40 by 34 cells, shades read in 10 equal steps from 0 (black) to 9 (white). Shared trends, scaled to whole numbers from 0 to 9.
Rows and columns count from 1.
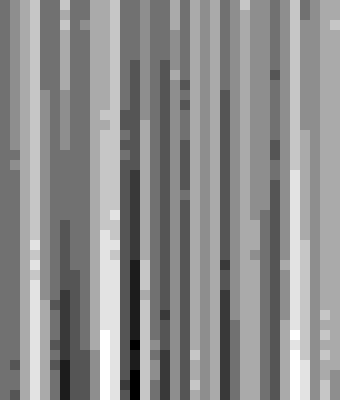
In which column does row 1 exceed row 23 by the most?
7
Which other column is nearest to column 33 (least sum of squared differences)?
20
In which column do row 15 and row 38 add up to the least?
14
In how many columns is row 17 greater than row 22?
4
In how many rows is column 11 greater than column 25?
28
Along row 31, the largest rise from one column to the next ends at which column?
15
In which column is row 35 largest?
11
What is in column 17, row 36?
2
